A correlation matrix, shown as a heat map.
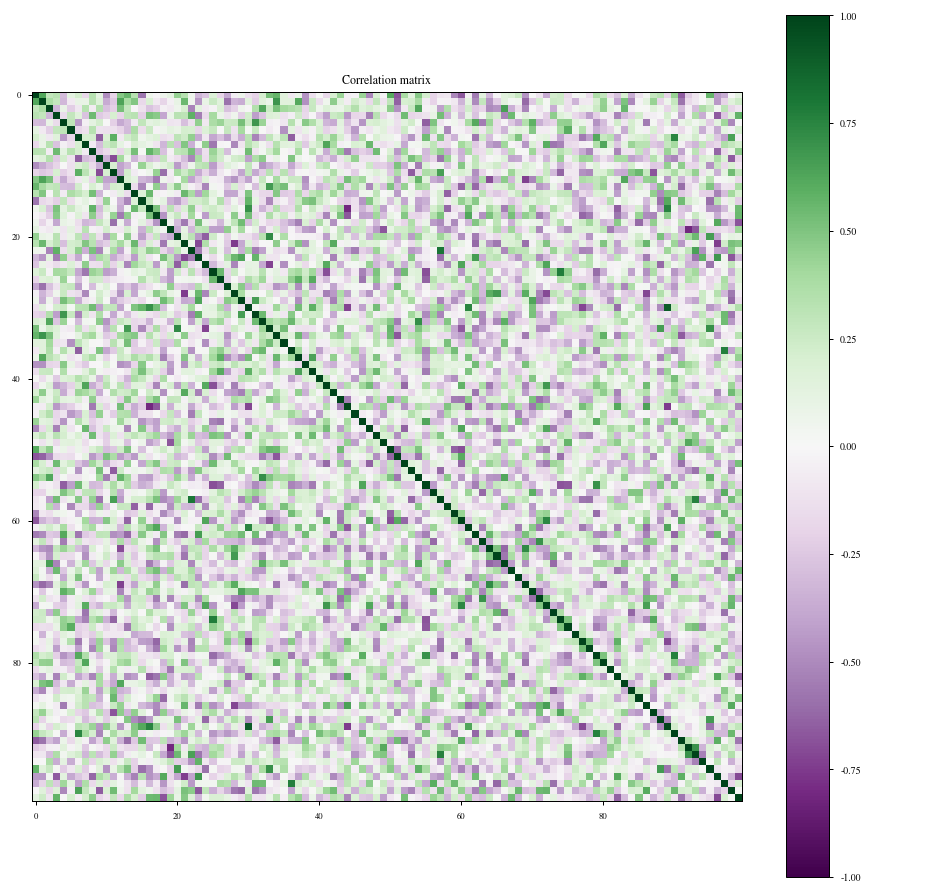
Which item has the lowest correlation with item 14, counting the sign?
58
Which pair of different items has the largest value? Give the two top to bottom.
30, 89
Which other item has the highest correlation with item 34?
1
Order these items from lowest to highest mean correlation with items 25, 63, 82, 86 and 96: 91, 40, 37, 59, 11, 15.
11, 37, 40, 15, 59, 91
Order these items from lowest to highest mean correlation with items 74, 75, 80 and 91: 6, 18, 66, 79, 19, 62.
19, 79, 6, 66, 18, 62
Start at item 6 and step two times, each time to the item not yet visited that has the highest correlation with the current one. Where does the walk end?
79
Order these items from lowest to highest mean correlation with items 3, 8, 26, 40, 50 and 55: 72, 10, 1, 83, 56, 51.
51, 72, 10, 83, 56, 1
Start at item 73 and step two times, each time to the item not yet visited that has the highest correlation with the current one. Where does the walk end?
28
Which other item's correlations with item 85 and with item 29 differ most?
18
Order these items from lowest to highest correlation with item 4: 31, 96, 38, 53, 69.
96, 53, 69, 38, 31
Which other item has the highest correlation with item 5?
75
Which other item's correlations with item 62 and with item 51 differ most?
74
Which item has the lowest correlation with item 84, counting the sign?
73
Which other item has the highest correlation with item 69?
64
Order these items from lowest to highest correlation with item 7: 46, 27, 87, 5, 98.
87, 5, 27, 46, 98
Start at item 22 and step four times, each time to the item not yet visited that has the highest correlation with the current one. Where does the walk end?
49
